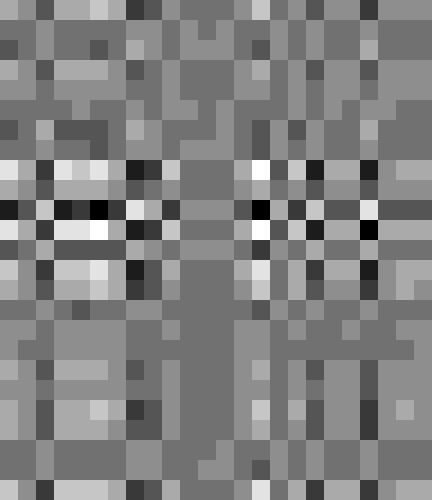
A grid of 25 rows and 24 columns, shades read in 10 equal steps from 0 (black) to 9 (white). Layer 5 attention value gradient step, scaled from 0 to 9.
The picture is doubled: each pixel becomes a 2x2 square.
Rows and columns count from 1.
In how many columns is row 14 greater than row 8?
15
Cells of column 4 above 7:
2
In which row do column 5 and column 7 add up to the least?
11
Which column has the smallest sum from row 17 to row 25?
21
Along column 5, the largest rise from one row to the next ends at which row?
12
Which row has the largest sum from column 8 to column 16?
3
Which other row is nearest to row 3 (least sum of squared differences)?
8
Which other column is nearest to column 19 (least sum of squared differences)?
20
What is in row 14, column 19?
6
